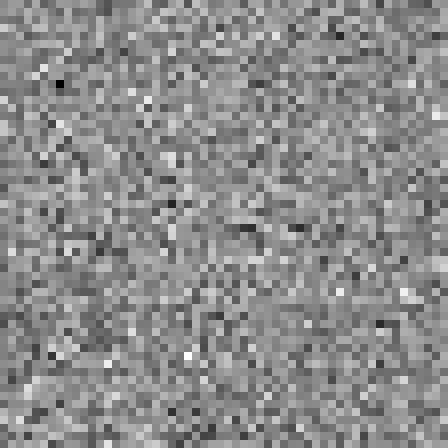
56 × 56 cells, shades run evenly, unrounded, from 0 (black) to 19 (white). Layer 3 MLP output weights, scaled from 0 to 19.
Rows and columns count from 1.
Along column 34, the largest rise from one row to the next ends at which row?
50
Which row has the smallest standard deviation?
47
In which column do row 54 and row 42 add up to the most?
17
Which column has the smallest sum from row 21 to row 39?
54
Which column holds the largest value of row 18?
33
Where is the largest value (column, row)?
24, 45
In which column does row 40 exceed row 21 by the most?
23
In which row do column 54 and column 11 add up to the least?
44
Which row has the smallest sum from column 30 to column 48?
29
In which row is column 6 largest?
9
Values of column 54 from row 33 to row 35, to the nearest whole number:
12 11 10
